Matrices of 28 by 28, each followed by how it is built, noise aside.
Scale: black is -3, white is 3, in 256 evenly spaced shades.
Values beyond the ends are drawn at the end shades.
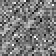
Hankel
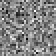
blocks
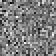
noise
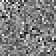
block diagonal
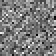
Hankel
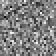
noise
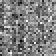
blocks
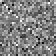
diagonal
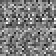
repeating columns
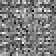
blocks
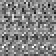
repeating columns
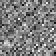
Hankel
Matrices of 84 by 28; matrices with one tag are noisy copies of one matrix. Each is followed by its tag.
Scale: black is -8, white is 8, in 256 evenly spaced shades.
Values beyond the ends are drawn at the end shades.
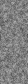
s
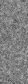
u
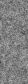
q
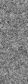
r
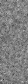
u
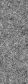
q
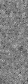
r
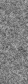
r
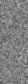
u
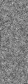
s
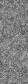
q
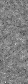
q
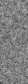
u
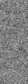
r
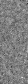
u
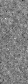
u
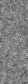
q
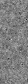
r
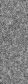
u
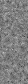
s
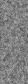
s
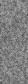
u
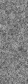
r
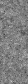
q
